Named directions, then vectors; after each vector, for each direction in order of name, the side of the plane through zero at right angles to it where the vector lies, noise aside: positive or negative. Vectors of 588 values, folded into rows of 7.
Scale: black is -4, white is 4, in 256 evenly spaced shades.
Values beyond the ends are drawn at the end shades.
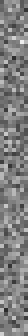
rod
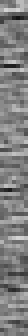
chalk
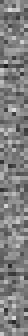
positive, positive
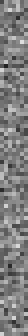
positive, positive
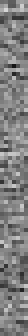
positive, negative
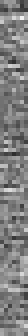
negative, positive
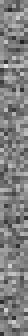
negative, negative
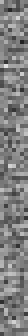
negative, negative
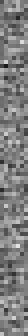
positive, positive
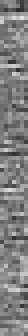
negative, positive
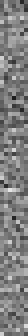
negative, positive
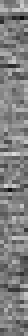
positive, negative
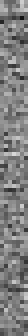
positive, negative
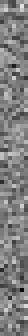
positive, negative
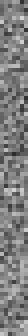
negative, positive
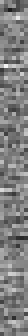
negative, negative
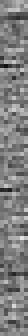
positive, positive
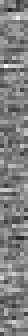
negative, negative
